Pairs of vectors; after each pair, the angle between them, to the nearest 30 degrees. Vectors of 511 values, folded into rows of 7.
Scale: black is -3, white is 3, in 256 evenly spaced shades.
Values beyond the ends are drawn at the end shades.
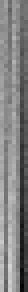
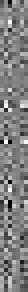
90 degrees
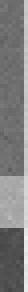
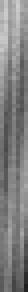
90 degrees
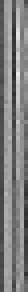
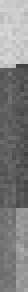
90 degrees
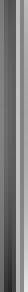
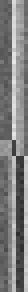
90 degrees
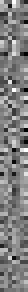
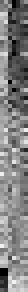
120 degrees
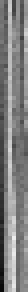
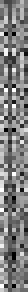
120 degrees
